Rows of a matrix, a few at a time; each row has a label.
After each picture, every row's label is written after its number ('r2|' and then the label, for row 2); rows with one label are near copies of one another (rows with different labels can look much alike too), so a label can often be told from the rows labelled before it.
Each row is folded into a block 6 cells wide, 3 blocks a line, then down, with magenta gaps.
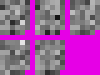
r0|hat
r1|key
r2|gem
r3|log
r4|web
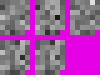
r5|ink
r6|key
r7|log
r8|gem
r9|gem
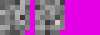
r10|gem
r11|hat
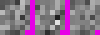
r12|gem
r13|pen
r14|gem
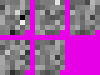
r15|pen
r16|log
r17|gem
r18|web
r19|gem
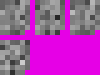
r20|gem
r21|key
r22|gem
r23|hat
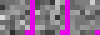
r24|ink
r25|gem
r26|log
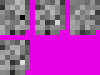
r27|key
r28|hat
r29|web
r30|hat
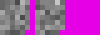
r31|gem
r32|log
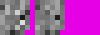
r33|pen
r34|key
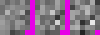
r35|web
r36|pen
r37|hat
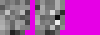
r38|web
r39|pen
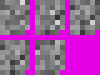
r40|log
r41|pen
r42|hat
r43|hat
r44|gem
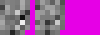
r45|pen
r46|hat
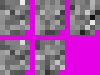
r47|log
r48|web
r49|pen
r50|log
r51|ink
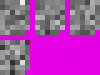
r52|log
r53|ink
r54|gem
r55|hat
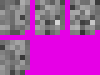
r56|gem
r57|hat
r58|hat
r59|key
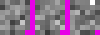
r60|hat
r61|ink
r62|log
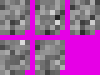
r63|hat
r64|pen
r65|hat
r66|log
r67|ink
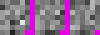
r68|hat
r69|web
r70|gem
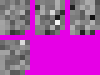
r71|web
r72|pen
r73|key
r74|log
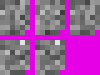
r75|gem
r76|web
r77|gem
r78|log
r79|log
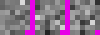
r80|log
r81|ink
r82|hat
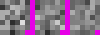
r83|hat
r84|ink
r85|gem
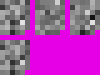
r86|hat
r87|log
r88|pen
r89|hat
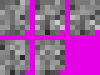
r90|gem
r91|ink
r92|ink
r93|key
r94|web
